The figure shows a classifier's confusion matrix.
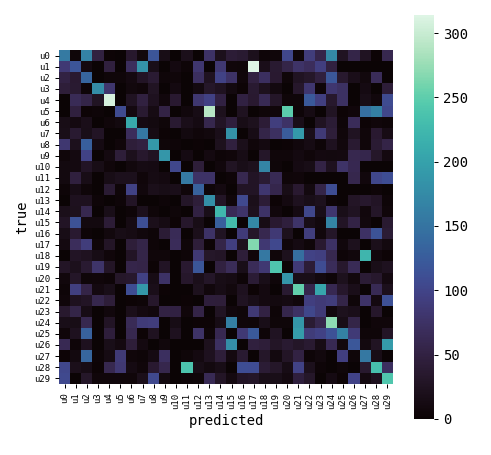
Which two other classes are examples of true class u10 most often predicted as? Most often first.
u18, u25
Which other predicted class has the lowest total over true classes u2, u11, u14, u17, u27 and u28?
u3
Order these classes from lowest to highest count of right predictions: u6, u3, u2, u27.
u2, u27, u3, u6
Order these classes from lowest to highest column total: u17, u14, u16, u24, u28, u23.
u16, u28, u14, u23, u17, u24
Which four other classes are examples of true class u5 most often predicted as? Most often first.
u13, u20, u28, u27
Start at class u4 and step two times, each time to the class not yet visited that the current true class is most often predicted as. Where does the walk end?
u29
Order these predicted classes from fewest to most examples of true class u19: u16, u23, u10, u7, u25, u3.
u10, u16, u25, u7, u3, u23
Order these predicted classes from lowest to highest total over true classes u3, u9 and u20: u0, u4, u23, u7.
u23, u0, u4, u7
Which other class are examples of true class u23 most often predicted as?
u22
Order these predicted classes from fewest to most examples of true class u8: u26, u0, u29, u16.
u16, u26, u29, u0
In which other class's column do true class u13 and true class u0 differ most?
u24
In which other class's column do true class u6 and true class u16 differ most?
u28
